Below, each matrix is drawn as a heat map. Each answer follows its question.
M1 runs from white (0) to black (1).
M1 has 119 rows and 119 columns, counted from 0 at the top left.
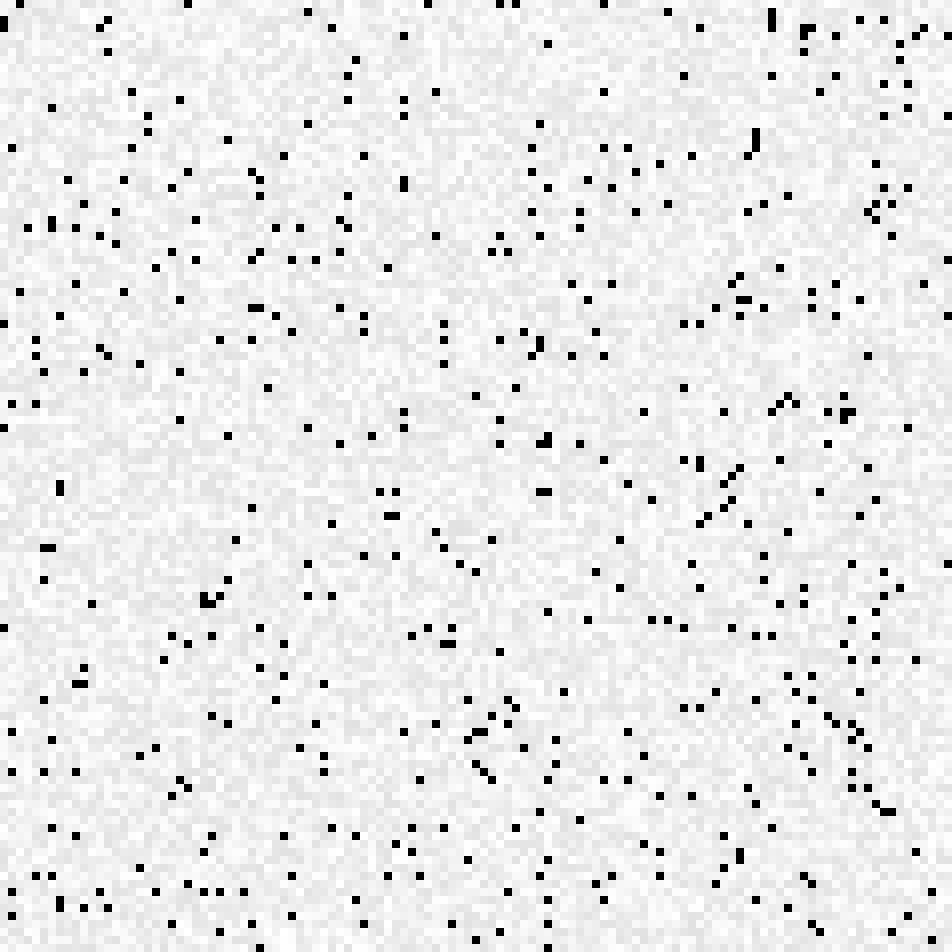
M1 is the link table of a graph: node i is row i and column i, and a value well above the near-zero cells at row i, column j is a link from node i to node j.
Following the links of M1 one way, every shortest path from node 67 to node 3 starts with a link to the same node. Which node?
node 29
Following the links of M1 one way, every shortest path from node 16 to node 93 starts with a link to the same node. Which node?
node 18
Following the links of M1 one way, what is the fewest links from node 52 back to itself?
3
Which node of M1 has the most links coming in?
node 68
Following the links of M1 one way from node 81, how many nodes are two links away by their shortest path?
2
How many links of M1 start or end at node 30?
2
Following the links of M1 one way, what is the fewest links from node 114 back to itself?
4
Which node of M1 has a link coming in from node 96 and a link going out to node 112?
node 5
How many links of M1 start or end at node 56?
3
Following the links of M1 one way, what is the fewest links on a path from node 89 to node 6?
2
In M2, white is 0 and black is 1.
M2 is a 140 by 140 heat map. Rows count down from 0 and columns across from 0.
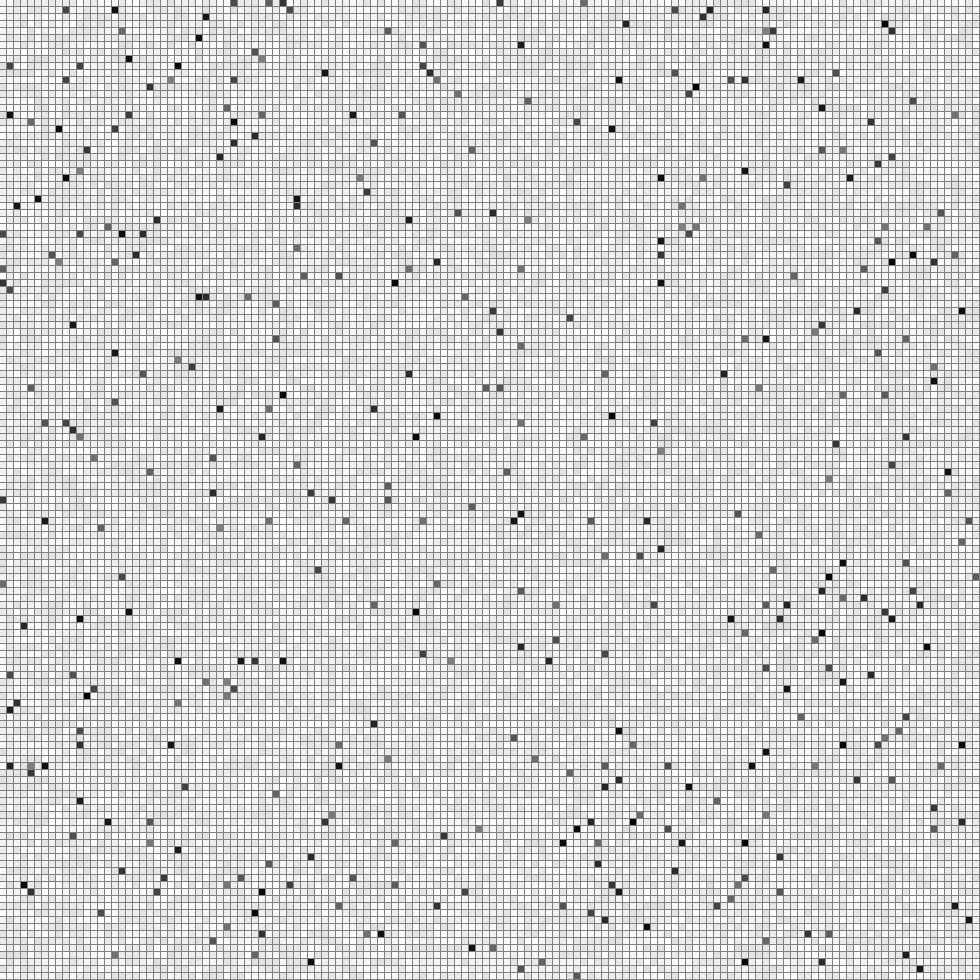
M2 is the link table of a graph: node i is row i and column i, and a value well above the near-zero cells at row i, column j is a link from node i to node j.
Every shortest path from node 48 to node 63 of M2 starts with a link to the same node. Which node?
node 109
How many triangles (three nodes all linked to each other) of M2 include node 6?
1
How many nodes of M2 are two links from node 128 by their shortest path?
2
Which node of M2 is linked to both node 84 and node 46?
node 117
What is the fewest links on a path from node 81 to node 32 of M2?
7
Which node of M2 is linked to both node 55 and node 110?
node 4
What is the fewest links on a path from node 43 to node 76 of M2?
7
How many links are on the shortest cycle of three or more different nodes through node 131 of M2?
6
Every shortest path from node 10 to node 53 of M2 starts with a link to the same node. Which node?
node 96
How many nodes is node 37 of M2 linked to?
5
